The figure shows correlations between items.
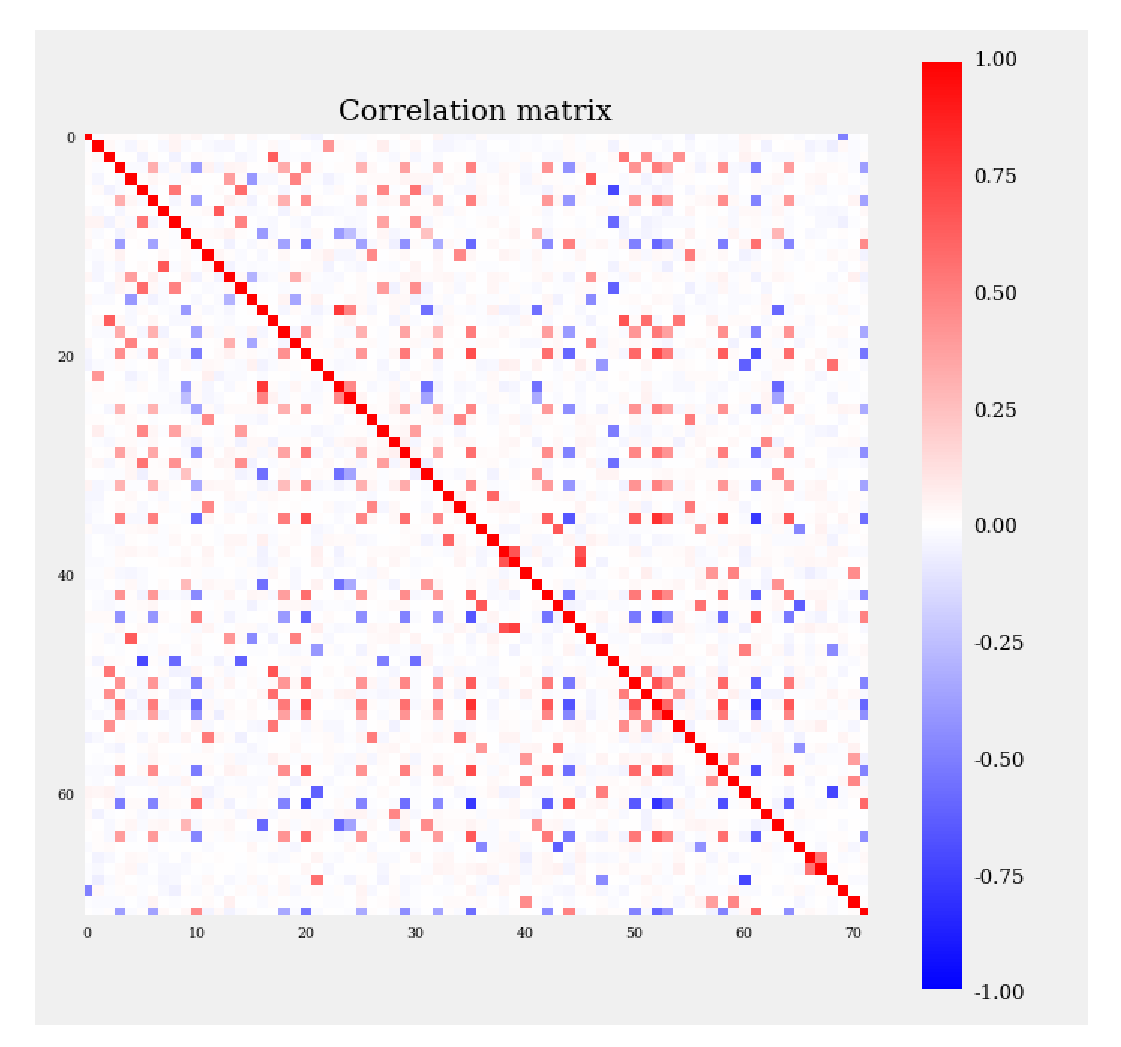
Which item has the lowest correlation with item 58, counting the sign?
61
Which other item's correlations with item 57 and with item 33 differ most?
37
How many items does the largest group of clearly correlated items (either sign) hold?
18
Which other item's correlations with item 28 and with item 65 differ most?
43
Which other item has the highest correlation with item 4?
46
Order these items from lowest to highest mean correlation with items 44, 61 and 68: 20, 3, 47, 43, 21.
20, 3, 47, 43, 21
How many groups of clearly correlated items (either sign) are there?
16
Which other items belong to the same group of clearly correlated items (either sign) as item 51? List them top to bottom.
2, 17, 49, 54
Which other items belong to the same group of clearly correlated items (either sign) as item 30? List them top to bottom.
5, 8, 14, 27, 48
